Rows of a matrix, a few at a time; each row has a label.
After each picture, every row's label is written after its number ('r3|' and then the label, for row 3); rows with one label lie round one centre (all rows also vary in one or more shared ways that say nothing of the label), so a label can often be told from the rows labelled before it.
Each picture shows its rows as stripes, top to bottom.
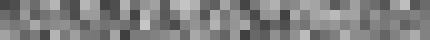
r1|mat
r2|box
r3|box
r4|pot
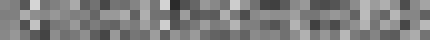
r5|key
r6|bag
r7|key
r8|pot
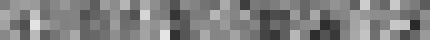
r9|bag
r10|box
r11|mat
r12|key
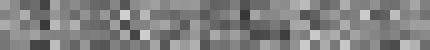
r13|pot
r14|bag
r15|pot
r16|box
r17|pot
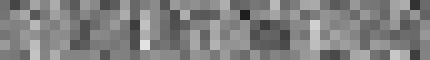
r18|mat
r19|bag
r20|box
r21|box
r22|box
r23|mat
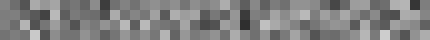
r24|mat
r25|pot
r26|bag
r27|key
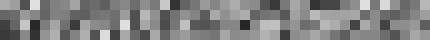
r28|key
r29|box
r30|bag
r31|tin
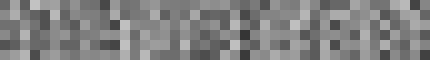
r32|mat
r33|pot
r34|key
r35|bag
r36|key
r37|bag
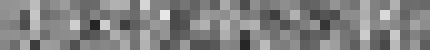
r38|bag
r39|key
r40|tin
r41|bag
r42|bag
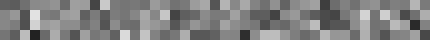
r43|tin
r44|key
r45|mat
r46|bag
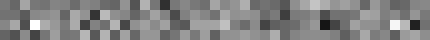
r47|box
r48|tin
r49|mat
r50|tin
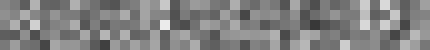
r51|key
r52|bag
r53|key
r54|tin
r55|pot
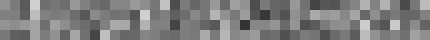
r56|key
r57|box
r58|bag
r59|tin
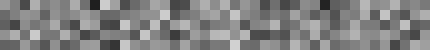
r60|tin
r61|key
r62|mat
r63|box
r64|key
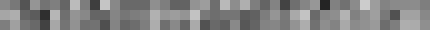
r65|tin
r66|pot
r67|pot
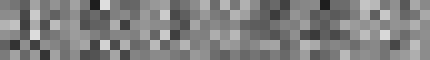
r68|tin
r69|key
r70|pot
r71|key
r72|tin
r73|pot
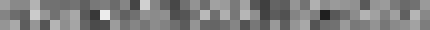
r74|box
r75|tin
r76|pot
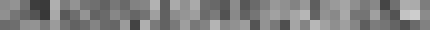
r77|pot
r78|pot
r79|box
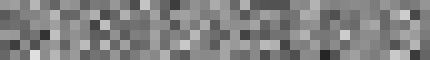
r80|box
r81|mat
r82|tin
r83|pot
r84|tin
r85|mat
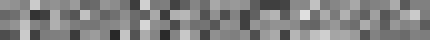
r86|box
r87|pot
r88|bag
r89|box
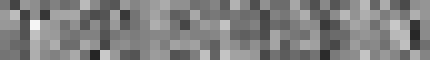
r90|key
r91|pot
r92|mat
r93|mat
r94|mat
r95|tin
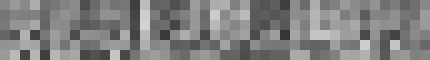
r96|box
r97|box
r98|box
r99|box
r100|bag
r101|pot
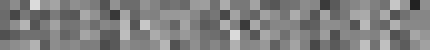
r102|mat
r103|key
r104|bag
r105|key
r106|key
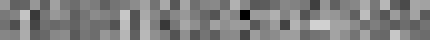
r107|key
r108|bag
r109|box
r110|bag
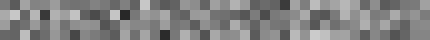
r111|box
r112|pot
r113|key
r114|box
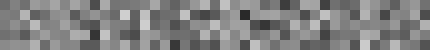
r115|tin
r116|bag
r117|box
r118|tin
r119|bag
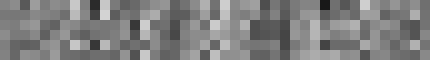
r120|tin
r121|tin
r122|box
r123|box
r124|tin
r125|box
